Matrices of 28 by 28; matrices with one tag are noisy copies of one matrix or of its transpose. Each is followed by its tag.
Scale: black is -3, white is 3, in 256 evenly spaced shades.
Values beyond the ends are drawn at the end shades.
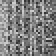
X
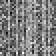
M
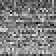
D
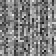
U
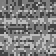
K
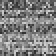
K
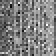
D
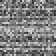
M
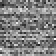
U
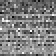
D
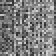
D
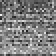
D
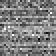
M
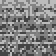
X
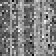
K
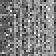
D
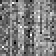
K
